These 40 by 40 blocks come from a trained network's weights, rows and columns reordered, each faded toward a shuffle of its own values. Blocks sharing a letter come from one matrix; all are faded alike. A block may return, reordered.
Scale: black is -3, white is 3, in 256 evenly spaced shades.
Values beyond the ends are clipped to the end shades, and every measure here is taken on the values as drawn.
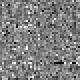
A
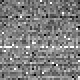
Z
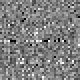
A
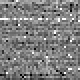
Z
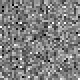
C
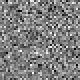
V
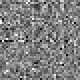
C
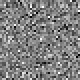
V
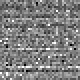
Z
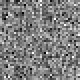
C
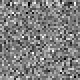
C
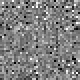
A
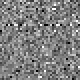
C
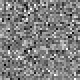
V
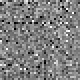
A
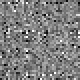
A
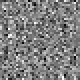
V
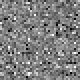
A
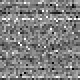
Z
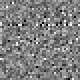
A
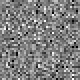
V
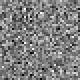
C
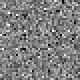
C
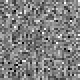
C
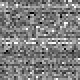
Z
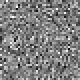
V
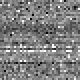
Z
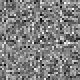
V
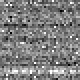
Z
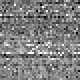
Z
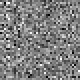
V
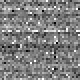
Z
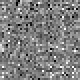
A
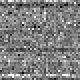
Z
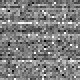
Z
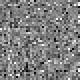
A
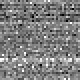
Z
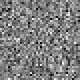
V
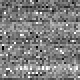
Z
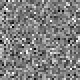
V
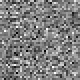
V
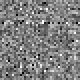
C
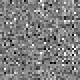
A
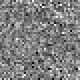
C
